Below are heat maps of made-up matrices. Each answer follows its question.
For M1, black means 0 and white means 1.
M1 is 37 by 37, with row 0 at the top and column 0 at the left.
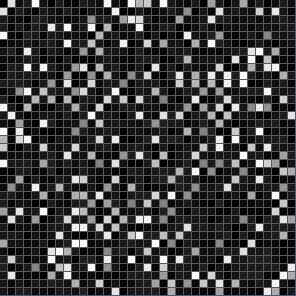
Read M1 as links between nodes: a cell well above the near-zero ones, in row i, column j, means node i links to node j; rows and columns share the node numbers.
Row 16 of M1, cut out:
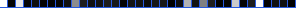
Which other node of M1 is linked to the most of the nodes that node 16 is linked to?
node 13
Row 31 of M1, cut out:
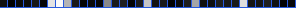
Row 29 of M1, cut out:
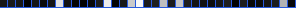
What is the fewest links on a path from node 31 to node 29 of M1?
2
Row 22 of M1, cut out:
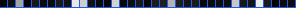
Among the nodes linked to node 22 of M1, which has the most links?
node 9
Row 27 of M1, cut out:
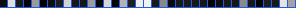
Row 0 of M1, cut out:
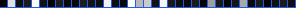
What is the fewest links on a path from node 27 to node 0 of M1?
2
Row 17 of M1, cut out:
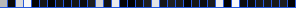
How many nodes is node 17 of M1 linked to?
8
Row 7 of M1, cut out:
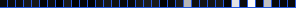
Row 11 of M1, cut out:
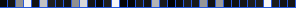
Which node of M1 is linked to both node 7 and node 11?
node 33
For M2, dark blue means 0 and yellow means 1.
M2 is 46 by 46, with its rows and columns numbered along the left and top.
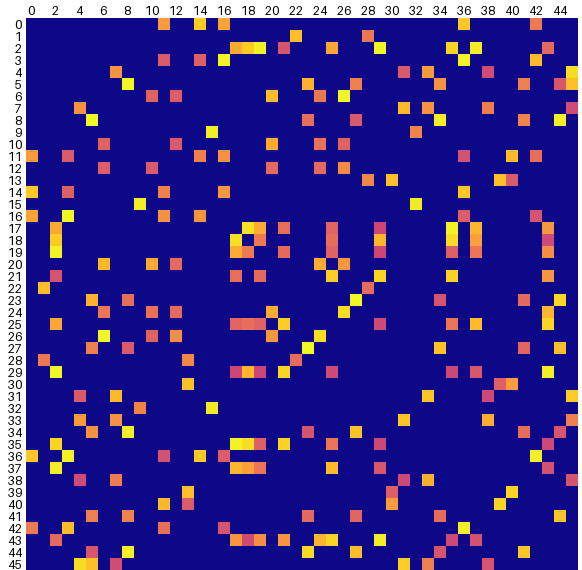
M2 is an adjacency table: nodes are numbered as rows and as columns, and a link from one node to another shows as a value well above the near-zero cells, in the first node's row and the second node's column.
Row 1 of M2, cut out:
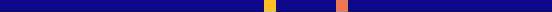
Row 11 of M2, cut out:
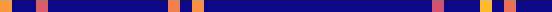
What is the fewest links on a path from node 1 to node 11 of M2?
4
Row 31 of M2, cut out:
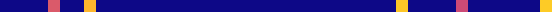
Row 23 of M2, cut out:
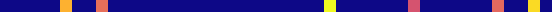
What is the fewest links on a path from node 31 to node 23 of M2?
3
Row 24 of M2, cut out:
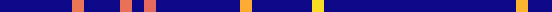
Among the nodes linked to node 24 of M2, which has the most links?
node 43
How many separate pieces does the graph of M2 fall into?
4
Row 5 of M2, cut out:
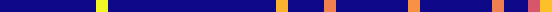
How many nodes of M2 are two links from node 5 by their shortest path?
5
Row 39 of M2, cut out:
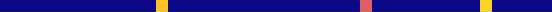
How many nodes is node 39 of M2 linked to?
3
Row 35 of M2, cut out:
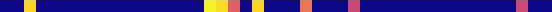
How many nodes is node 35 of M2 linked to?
8
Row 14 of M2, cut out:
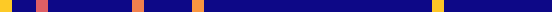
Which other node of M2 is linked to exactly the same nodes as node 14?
node 42
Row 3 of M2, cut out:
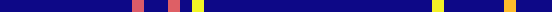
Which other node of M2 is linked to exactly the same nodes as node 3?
node 0
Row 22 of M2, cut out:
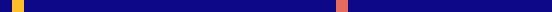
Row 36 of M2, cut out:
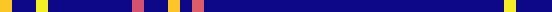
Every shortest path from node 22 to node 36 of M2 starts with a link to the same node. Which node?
node 28
